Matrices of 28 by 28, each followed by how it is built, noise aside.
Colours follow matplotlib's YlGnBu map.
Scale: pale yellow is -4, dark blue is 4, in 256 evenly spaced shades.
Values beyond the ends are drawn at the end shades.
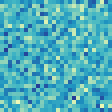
Hankel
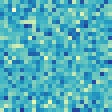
noise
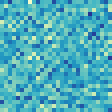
Hankel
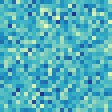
Hankel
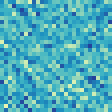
Toeplitz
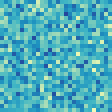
noise
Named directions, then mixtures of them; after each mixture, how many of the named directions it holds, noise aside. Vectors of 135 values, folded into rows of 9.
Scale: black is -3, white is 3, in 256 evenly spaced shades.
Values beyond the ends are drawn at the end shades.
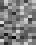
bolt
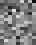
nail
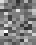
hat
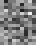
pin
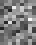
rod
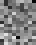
three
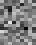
four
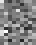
two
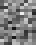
three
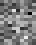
two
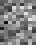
one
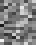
one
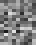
three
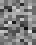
three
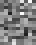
three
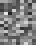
three
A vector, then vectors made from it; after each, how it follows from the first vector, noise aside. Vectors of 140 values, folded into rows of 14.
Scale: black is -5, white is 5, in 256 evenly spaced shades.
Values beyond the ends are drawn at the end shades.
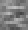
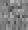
reversed, negated, partly zeroed.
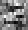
reversed, negated, scaled up.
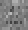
reversed, negated, partly zeroed.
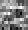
scaled up.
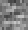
reversed.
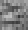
reversed, negated.
